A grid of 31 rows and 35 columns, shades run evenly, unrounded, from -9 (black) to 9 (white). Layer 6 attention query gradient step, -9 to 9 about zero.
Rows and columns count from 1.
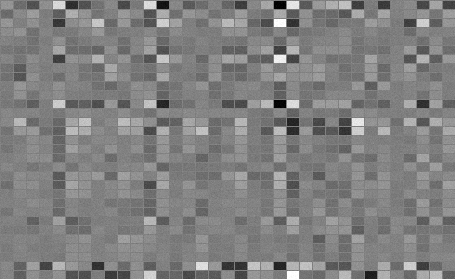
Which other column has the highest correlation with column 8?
18
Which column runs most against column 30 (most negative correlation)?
26
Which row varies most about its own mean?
1
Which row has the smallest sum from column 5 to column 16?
31
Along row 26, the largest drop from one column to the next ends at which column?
28
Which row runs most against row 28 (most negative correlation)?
23
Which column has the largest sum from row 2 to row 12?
9
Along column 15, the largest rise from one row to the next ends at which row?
2
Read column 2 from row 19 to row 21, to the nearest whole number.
0 1 1
